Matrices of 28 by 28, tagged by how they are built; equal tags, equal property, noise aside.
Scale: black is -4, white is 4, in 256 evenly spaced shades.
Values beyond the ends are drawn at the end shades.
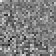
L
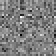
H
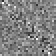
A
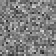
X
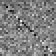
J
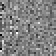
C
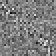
A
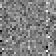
C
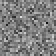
X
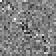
A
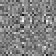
H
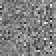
C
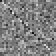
J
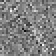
A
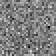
X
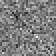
J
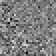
L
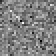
J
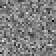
X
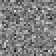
X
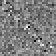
A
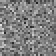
X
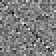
J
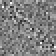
A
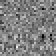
H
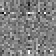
H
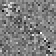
A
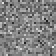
X
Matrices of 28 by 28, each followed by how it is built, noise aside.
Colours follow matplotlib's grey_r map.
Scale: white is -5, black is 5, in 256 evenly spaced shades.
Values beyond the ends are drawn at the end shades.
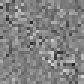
banded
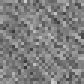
Toeplitz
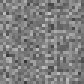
repeating rows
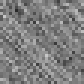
Toeplitz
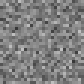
repeating columns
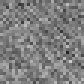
Toeplitz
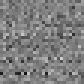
uneven rows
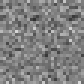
repeating columns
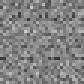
repeating columns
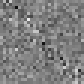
banded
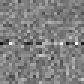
uneven rows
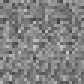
repeating columns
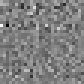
uneven rows
